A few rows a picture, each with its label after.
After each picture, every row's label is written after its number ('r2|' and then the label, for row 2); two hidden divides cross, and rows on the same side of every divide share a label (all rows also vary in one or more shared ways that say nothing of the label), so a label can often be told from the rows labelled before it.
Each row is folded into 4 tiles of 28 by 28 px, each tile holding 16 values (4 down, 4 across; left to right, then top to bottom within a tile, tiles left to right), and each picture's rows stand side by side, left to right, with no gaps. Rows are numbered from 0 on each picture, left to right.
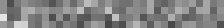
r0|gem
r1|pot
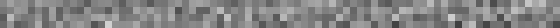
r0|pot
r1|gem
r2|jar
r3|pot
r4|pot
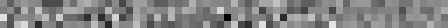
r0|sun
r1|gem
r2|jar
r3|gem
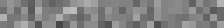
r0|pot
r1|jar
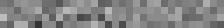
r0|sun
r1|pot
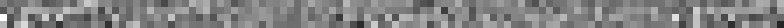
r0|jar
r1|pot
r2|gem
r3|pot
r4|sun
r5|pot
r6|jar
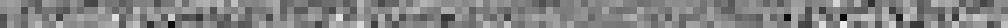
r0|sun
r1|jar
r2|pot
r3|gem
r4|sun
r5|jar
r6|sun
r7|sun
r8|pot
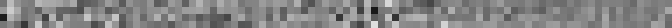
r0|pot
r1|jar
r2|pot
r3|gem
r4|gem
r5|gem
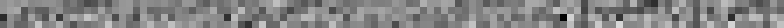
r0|sun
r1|sun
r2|jar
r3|jar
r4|gem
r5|sun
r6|gem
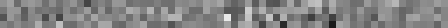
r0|sun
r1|pot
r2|jar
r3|jar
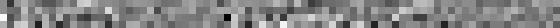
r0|gem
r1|sun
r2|sun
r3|pot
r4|pot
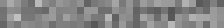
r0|pot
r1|sun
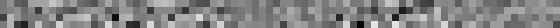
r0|jar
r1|jar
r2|pot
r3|gem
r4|sun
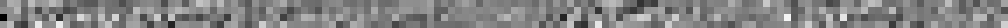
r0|gem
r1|jar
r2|gem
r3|pot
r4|pot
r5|jar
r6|jar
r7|gem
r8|jar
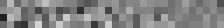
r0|pot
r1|sun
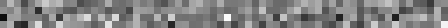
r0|jar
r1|jar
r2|pot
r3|gem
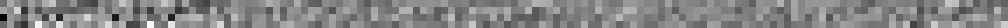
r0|sun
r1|gem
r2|pot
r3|pot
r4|gem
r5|pot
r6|jar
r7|pot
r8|gem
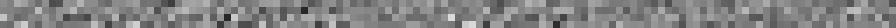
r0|sun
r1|sun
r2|pot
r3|pot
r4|sun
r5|sun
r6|pot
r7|sun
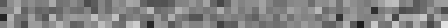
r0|sun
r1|sun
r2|pot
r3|jar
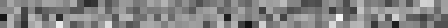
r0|sun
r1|pot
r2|jar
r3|jar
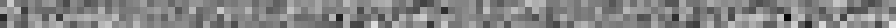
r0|sun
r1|gem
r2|pot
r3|pot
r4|pot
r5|sun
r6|pot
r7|jar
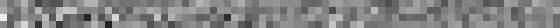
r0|sun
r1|jar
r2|pot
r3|sun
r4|gem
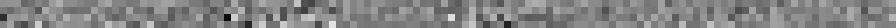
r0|jar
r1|jar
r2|pot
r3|pot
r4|jar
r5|sun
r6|gem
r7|pot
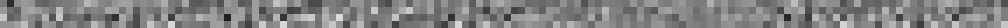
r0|gem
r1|sun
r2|gem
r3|pot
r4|gem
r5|gem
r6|pot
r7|sun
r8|gem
